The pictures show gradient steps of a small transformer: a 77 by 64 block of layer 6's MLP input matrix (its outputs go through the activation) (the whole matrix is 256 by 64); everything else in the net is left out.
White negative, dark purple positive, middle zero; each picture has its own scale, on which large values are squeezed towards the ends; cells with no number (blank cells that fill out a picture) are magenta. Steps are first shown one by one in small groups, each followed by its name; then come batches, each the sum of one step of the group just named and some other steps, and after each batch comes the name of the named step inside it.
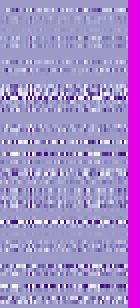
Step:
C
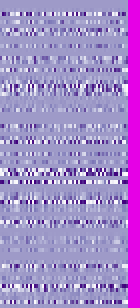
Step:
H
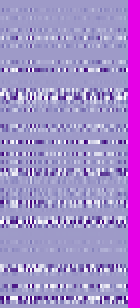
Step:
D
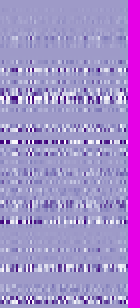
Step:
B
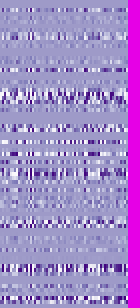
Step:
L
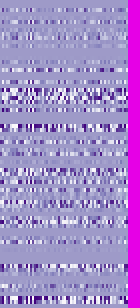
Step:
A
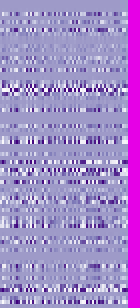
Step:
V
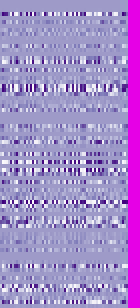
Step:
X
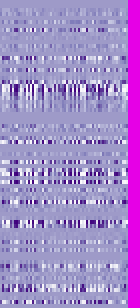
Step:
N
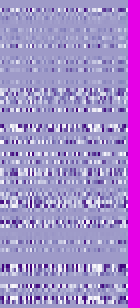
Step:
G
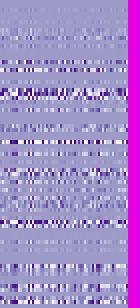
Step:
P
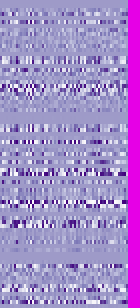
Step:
X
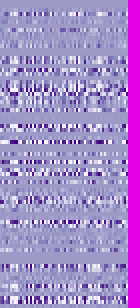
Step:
G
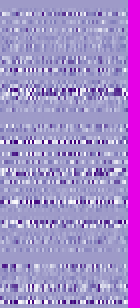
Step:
P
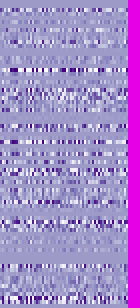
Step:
A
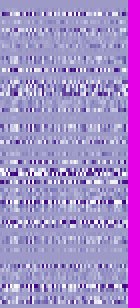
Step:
H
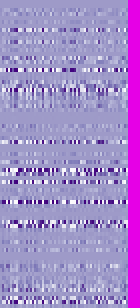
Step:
N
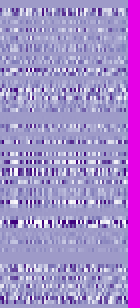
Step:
D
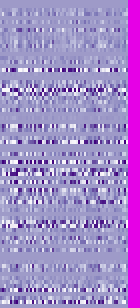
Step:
V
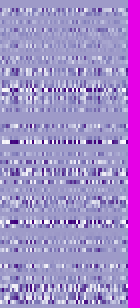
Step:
V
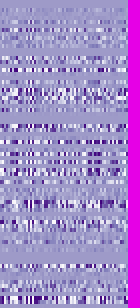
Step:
A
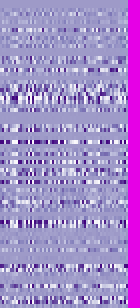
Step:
B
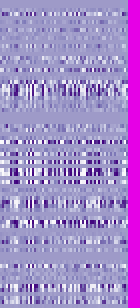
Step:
N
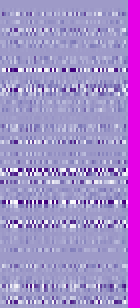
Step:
H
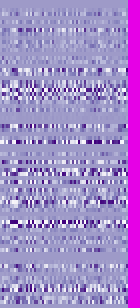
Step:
V
